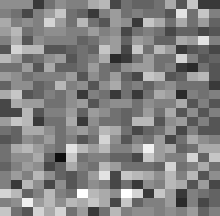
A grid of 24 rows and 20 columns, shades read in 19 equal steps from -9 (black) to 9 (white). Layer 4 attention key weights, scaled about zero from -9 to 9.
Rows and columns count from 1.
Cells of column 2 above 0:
15
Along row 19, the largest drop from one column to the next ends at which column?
17
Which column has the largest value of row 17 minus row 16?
14
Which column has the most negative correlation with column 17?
9
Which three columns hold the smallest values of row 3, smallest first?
13, 10, 20
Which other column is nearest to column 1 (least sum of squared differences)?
5
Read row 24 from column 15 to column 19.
0 1 0 2 -2
